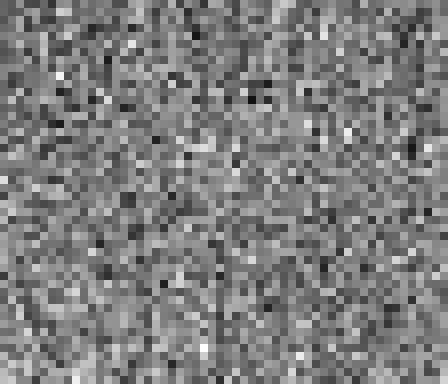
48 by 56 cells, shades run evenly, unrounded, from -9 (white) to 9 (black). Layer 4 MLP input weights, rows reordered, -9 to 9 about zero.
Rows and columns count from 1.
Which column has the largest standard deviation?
8
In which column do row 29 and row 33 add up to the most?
18
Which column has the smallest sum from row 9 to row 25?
48
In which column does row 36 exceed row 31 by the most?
21
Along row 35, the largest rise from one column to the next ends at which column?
24
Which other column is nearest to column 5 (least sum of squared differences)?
42
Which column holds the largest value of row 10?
22
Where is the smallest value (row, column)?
44, 26
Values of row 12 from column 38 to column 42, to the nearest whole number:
-5 6 -1 2 4
